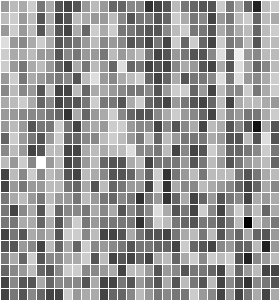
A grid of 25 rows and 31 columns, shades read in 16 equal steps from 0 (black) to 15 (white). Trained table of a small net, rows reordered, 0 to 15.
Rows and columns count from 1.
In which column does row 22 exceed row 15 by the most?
19
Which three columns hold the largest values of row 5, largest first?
27, 25, 1
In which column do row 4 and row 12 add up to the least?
29
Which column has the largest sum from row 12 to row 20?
6
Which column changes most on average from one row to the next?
28
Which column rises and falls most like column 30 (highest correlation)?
2
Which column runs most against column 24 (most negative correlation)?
20
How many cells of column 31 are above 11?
5
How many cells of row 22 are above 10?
9
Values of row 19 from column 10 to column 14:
7 9 7 7 7
